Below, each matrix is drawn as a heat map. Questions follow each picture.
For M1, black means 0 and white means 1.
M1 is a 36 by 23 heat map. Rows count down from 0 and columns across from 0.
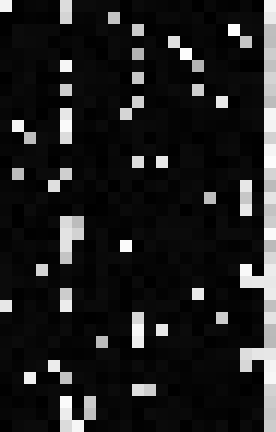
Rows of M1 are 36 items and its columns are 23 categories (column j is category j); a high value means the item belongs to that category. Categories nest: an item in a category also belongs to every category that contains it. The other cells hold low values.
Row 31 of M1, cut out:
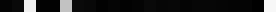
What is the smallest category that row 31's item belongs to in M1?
2
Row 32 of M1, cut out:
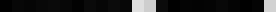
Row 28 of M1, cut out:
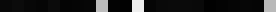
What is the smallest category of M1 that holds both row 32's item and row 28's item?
11
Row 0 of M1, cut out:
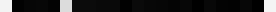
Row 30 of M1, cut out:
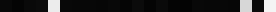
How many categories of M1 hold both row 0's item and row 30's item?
1
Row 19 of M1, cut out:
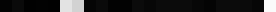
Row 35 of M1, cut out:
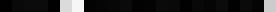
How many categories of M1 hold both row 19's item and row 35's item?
3
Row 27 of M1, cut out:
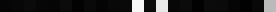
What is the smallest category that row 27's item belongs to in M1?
13
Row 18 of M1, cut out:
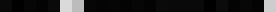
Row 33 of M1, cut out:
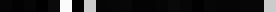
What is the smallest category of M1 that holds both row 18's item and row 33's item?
5
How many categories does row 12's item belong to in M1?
1
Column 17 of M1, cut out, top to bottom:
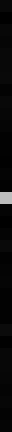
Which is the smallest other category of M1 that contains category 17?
20
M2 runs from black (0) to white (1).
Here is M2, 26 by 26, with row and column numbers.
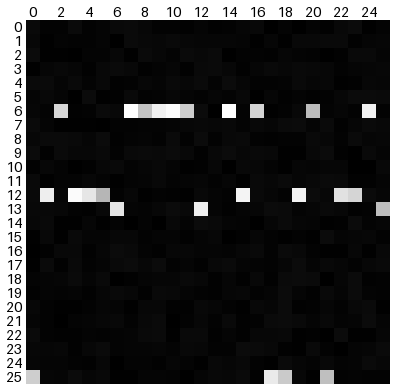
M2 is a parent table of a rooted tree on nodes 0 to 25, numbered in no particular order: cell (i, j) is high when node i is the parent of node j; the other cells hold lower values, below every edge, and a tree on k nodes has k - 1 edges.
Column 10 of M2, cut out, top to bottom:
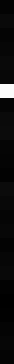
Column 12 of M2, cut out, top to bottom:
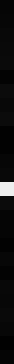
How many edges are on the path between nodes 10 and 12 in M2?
3
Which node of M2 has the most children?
6
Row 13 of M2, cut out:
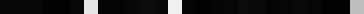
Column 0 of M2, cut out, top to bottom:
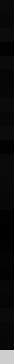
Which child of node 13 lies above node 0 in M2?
25
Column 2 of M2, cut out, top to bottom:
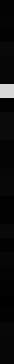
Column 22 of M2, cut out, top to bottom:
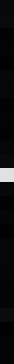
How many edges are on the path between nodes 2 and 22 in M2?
4
